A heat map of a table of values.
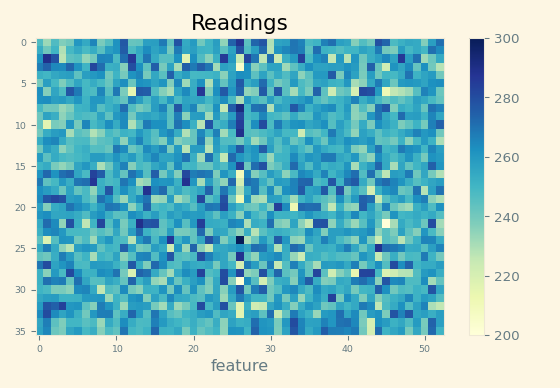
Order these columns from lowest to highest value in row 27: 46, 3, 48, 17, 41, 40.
17, 40, 3, 41, 48, 46
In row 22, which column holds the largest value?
13
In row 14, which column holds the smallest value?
24
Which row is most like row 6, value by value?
28
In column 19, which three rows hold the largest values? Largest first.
17, 16, 3
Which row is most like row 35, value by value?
34
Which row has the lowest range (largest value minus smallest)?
21
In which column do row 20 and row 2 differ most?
31
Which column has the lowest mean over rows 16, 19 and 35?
26
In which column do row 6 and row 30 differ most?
45
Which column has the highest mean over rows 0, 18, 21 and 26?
14
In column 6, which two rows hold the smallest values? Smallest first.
22, 2
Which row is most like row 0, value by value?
8
